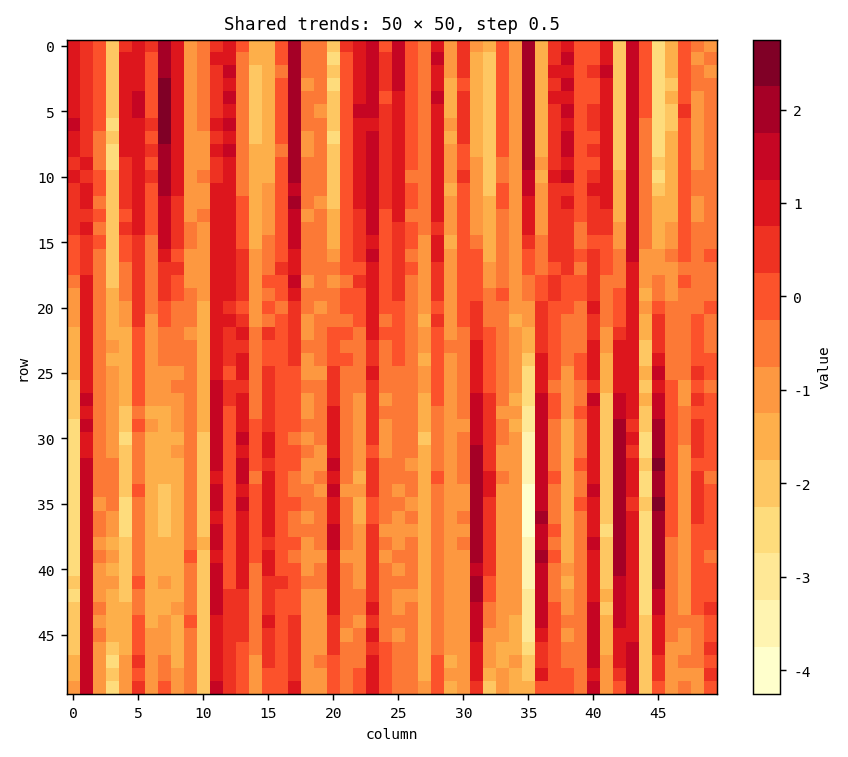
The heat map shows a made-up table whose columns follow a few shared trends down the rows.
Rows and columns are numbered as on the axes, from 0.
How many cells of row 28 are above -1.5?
41
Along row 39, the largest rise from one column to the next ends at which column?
36
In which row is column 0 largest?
6
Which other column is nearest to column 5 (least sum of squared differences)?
28
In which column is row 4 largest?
7
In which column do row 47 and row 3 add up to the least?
3
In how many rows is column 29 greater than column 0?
26
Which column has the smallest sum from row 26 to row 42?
35
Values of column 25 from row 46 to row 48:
-0.5 -0.5 -0.5
